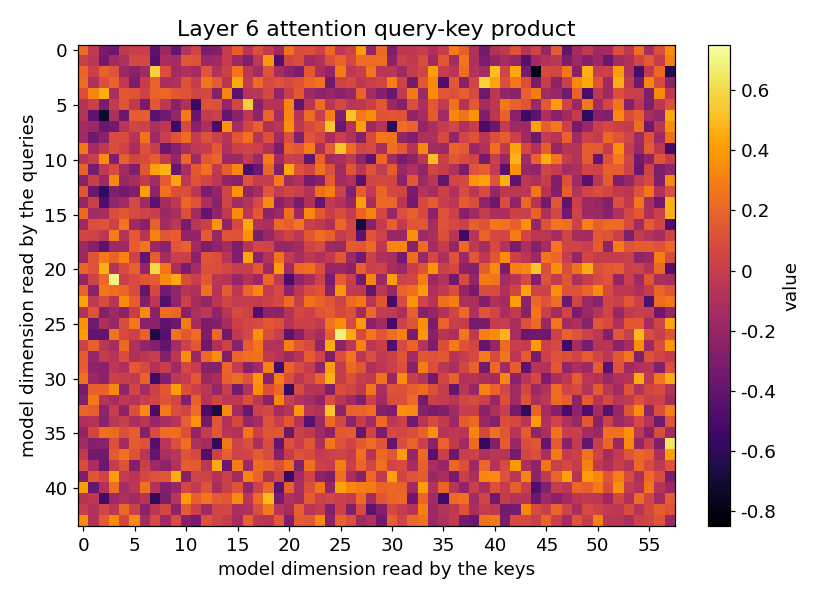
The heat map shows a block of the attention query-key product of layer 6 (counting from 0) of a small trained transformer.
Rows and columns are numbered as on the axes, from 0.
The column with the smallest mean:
2
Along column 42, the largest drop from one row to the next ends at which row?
12
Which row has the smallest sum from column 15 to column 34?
4
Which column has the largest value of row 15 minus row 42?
28
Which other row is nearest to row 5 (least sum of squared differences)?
19
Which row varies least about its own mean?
32
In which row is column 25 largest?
26
